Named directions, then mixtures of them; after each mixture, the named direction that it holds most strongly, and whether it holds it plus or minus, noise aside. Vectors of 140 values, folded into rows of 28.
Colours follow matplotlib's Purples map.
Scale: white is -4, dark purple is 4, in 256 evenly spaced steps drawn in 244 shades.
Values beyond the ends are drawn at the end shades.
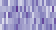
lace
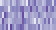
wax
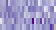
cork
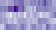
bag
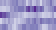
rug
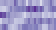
rug, plus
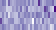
cork, minus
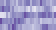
rug, minus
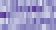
rug, plus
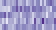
lace, plus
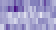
bag, plus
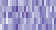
lace, plus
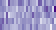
lace, minus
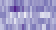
bag, plus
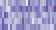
wax, plus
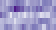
bag, plus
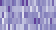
wax, minus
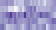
bag, minus
